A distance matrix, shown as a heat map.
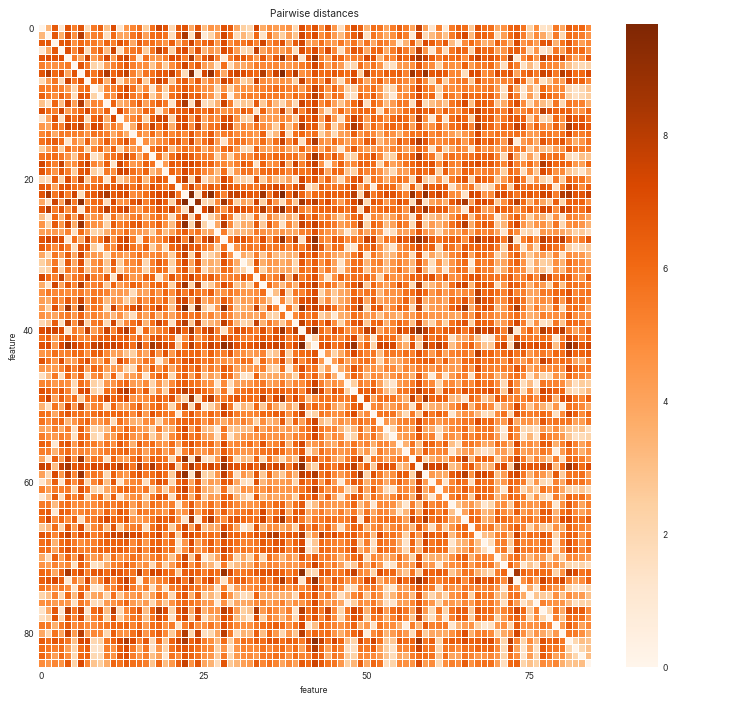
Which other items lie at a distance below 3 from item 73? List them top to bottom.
4, 15, 28, 40
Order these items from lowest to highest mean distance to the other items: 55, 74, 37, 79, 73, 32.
32, 74, 79, 55, 37, 73
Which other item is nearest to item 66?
31
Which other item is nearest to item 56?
79
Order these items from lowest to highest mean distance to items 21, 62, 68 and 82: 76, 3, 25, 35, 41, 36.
41, 76, 25, 3, 35, 36
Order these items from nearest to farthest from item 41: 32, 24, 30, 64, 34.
64, 24, 32, 30, 34
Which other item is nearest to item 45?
38
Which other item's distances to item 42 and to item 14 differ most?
35
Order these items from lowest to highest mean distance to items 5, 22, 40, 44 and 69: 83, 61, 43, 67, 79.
83, 79, 61, 43, 67
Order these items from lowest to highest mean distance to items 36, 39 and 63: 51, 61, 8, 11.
51, 61, 8, 11
